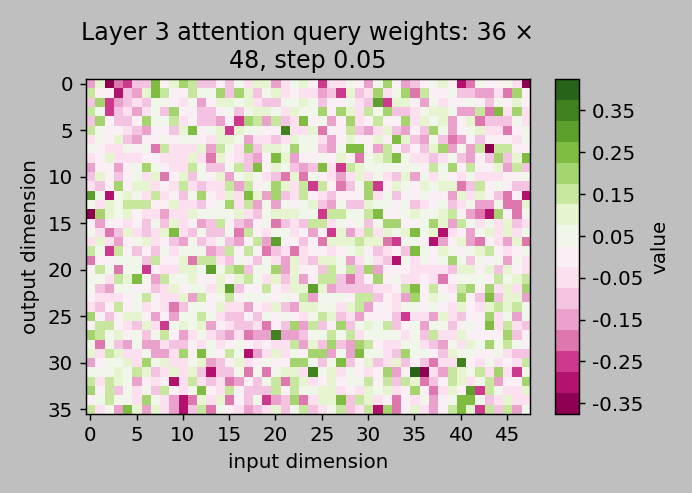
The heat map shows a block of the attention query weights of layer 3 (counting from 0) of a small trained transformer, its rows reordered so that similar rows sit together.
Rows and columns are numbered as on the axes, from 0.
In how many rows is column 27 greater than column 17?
17
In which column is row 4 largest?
23
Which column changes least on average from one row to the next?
4
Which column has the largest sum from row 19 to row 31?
43
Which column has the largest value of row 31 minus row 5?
35
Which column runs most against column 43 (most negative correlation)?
44
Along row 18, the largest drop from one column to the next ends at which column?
2
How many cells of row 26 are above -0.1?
34
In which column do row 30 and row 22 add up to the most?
40
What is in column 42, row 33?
-0.25
